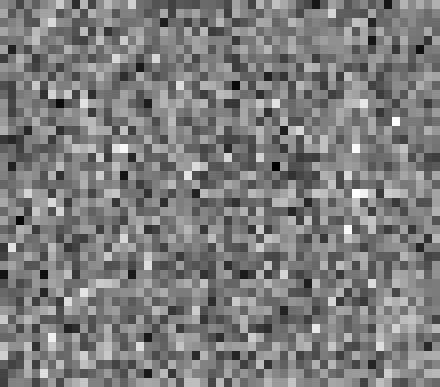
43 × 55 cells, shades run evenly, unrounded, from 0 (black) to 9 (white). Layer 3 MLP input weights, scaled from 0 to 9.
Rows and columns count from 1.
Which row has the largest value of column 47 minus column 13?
26
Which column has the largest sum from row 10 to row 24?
45
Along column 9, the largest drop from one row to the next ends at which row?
12
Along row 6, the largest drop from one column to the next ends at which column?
2
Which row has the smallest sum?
31
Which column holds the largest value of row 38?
7
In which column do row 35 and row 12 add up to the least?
8
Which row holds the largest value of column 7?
38
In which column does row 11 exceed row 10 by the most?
30
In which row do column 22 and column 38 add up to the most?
15
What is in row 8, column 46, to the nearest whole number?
2
